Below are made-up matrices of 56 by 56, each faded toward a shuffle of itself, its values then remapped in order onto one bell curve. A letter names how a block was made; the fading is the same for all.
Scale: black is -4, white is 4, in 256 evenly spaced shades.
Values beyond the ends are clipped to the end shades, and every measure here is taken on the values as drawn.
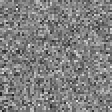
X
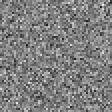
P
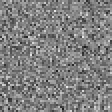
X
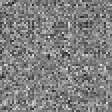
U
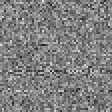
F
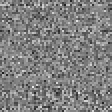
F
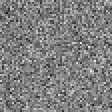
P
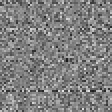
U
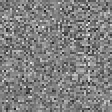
U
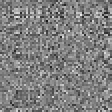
U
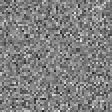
X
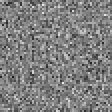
X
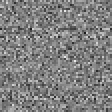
F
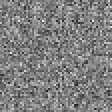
X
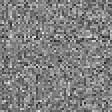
U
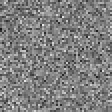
P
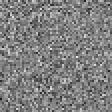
X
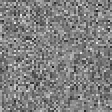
X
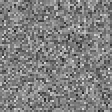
P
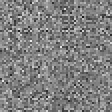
U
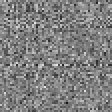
U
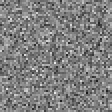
P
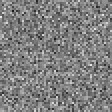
P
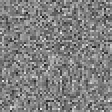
X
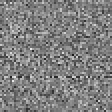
F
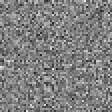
U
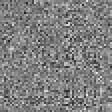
U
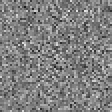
X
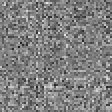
U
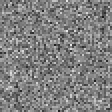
P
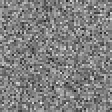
P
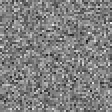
P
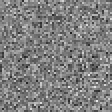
X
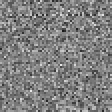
F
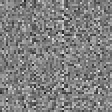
U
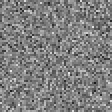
P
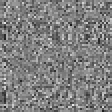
U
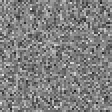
P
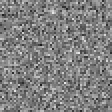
P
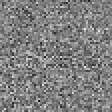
U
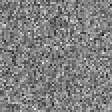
P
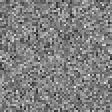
P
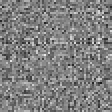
U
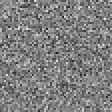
F
